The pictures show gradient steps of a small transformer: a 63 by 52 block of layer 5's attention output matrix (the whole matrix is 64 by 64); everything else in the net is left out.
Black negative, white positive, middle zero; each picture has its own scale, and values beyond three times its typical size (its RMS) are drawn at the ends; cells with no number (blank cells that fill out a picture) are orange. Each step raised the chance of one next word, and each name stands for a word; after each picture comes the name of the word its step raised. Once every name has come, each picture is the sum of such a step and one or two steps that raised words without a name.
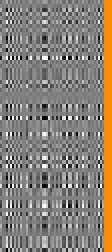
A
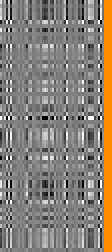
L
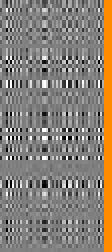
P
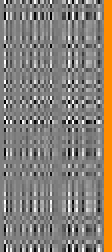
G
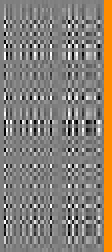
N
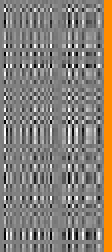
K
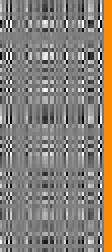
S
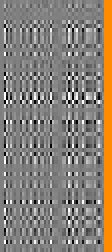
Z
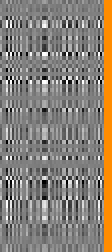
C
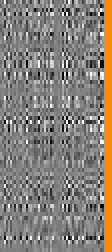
K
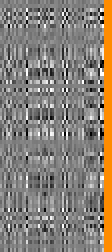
N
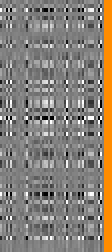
L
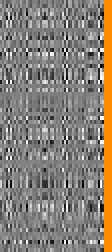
C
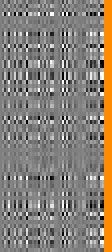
Z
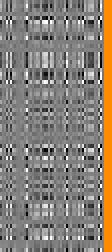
K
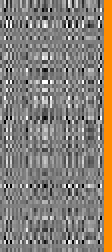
S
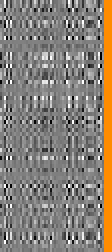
K
